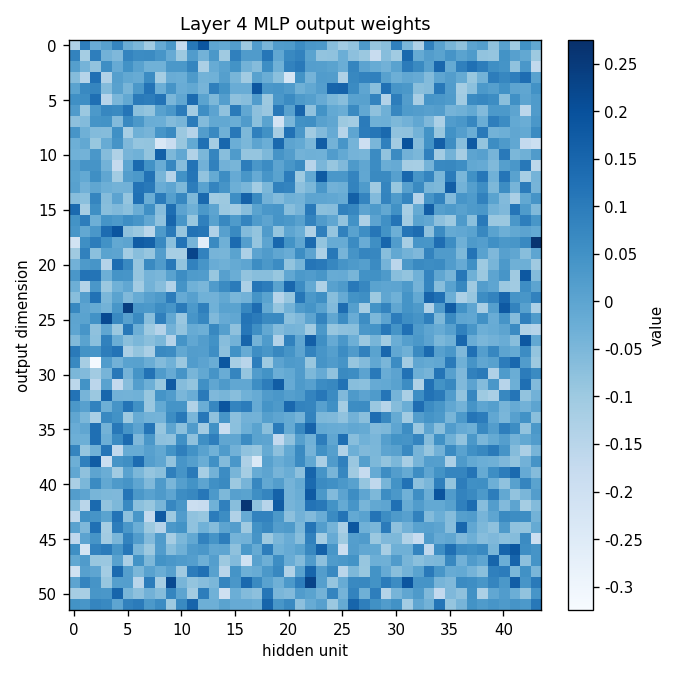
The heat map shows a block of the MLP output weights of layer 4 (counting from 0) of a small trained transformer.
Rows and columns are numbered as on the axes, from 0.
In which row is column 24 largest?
4
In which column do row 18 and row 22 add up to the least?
12
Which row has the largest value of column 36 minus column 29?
27
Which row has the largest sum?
49
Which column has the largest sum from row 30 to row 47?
22
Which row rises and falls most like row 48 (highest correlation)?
20
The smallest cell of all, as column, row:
2, 29
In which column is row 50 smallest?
14
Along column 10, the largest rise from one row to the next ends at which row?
18
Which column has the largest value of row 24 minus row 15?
5
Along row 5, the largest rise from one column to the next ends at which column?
30
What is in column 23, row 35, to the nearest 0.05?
0
